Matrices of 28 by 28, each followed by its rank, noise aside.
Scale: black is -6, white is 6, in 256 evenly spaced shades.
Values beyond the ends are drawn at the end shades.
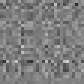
three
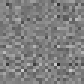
three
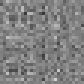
four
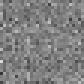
five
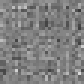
four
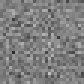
six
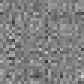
four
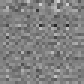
four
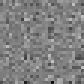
five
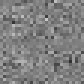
five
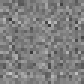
five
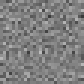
five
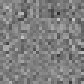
four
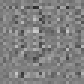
three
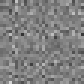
five
